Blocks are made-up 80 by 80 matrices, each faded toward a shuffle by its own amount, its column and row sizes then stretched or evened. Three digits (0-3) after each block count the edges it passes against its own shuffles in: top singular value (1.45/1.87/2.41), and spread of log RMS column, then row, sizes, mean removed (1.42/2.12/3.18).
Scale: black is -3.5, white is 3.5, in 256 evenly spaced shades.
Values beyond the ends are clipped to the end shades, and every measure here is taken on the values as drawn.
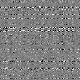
3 1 3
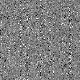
0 2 0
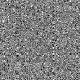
2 1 0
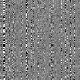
3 3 0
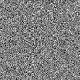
2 1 0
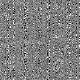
1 3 1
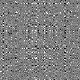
3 2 2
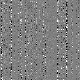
2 3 0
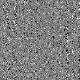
1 2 0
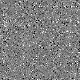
0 1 1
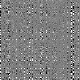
2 3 2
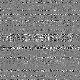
2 1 3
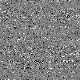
0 0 3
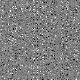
1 2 1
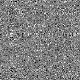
1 1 2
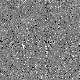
0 1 1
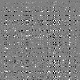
3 2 3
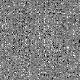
2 2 1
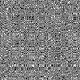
3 0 1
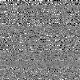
2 0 3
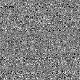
1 0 2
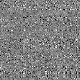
2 1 2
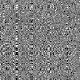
3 2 1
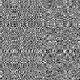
3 0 2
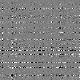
2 2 3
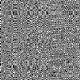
3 2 0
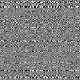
3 1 3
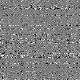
0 1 3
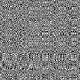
3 1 2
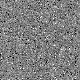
0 1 0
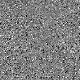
1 1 1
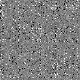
1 2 1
